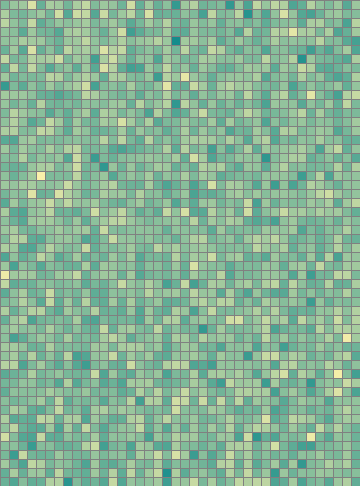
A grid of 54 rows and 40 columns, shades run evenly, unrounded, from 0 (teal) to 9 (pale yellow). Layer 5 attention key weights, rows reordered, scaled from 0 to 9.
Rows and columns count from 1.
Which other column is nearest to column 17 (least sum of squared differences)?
27
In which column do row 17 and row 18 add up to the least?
24
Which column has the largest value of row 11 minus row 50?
35
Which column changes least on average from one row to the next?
9
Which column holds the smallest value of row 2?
28
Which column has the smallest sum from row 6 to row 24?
20
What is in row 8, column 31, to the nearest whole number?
3
